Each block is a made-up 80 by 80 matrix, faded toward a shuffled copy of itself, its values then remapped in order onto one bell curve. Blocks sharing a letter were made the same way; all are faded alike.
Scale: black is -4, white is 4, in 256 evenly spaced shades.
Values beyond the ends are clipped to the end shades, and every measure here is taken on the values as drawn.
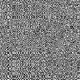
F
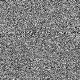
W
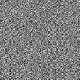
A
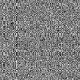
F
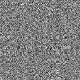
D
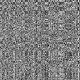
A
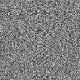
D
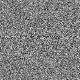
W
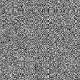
F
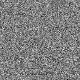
W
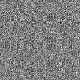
D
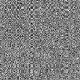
F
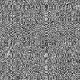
A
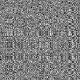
F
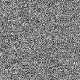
D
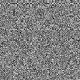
D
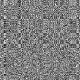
F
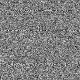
W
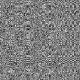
F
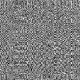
A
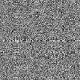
D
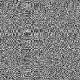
F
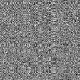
F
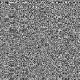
D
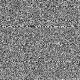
W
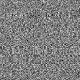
D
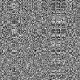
F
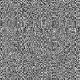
A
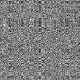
F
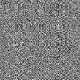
A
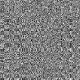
A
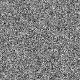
W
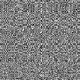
F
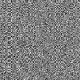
A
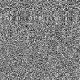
D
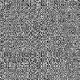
A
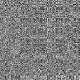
A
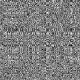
F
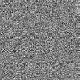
D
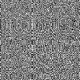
A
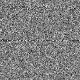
W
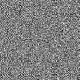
D
